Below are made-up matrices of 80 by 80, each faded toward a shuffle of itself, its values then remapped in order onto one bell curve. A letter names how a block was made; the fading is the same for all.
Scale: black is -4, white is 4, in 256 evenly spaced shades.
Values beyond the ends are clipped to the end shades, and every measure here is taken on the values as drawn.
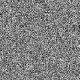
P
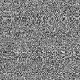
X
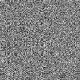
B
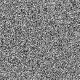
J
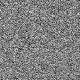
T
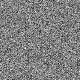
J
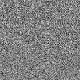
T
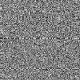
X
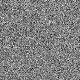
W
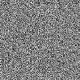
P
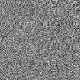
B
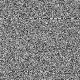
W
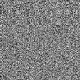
B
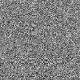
X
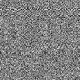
X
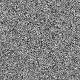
J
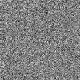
T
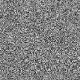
X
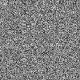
P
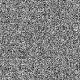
P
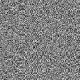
B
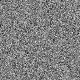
J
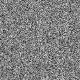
J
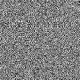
T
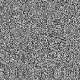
B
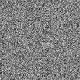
P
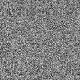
P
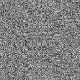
X
